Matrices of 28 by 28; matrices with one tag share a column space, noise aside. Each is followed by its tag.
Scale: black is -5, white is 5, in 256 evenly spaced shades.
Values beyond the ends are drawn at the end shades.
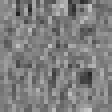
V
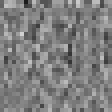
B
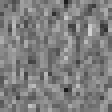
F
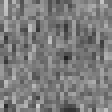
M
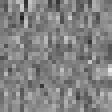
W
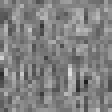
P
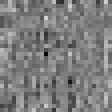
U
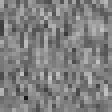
F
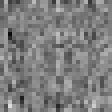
U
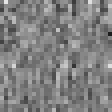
V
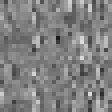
W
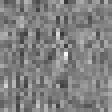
U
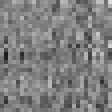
U
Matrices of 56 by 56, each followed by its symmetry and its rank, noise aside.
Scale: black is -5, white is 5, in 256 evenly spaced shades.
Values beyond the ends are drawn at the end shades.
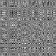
no symmetry, rank four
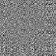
antisymmetric, rank six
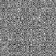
no symmetry, rank six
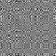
antisymmetric, rank four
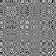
symmetric, rank three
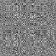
no symmetry, rank six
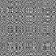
antisymmetric, rank four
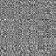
no symmetry, rank six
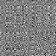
antisymmetric, rank six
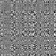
no symmetry, rank four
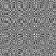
symmetric, rank three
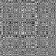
antisymmetric, rank four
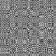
no symmetry, rank four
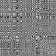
symmetric, rank four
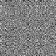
antisymmetric, rank six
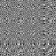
symmetric, rank three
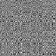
no symmetry, rank six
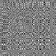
antisymmetric, rank four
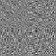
antisymmetric, rank six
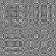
symmetric, rank three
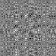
antisymmetric, rank six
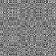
no symmetry, rank three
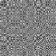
symmetric, rank four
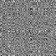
no symmetry, rank six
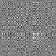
symmetric, rank four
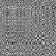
no symmetry, rank three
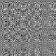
antisymmetric, rank four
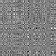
no symmetry, rank four
